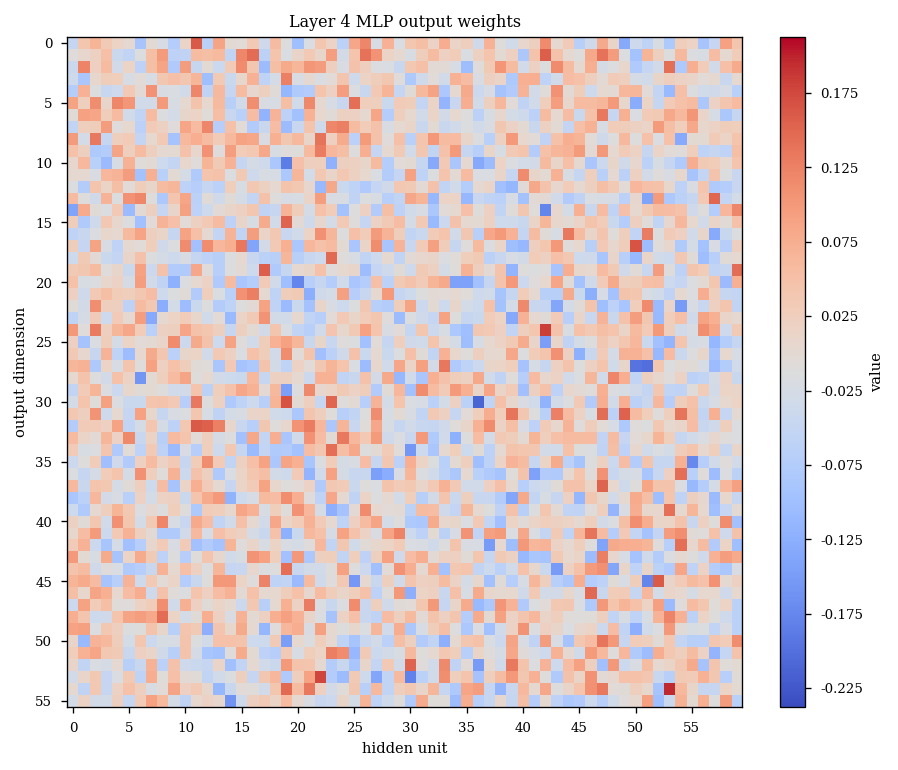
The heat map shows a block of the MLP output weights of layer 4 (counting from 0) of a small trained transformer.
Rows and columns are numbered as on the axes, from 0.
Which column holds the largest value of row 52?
30
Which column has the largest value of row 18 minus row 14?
42
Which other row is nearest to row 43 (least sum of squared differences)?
37
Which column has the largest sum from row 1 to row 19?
22
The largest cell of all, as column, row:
53, 54
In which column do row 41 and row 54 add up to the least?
52
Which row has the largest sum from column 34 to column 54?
31
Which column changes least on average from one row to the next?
18
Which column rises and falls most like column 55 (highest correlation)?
21
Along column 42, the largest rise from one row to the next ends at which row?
15
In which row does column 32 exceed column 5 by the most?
44
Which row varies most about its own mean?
17
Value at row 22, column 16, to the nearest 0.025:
0
